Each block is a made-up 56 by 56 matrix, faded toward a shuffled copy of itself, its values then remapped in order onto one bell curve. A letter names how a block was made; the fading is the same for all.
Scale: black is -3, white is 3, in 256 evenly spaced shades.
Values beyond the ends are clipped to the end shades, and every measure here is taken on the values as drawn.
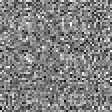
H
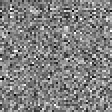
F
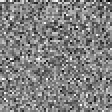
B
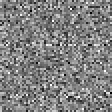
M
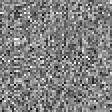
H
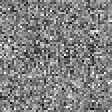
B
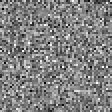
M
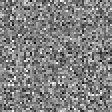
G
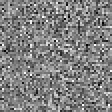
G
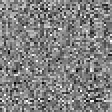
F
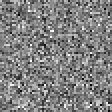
G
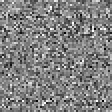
M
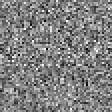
B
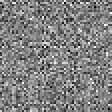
H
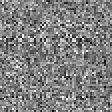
F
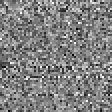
M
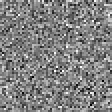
B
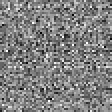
F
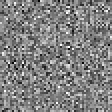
H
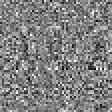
H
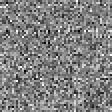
B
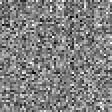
F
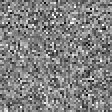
B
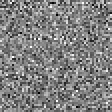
M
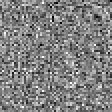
H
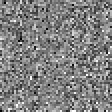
G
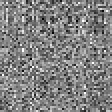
H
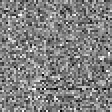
M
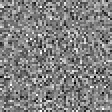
H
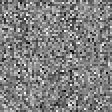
G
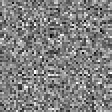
F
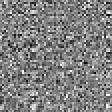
H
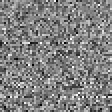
M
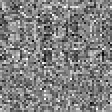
F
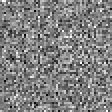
H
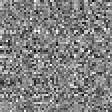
H
